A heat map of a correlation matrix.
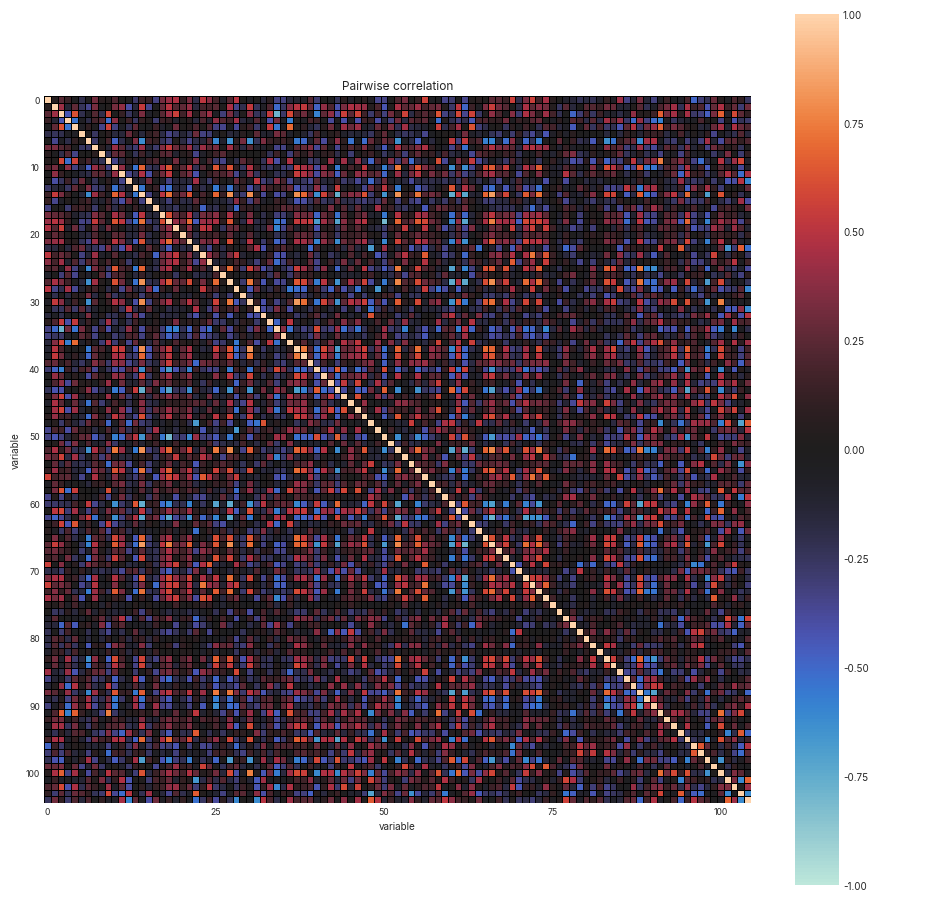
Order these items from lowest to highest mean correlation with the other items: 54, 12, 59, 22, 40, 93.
40, 12, 22, 59, 54, 93
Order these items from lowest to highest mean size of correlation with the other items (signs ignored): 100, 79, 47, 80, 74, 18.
80, 79, 74, 47, 100, 18
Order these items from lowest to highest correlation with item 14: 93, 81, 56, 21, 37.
56, 81, 93, 21, 37
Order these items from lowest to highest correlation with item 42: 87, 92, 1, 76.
76, 92, 1, 87
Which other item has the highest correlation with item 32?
48
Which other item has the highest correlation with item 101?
104
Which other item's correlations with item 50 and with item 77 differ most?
18
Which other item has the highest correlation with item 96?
97
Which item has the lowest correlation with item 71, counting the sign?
62
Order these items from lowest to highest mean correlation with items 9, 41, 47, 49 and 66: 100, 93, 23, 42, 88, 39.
23, 39, 88, 42, 93, 100
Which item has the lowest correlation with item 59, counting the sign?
103
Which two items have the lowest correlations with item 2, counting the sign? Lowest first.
34, 40
